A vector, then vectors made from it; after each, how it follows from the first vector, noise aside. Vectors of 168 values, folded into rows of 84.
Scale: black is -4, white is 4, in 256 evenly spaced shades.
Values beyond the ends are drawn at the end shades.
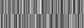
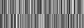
sign-scrambled.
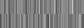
wrapped around, shrunk.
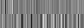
reversed, partly zeroed.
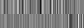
negated, partly zeroed.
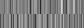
negated, partly zeroed.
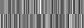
copied.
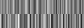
wrapped around.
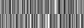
wrapped around.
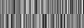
reversed, negated.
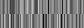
reversed, negated.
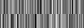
negated.
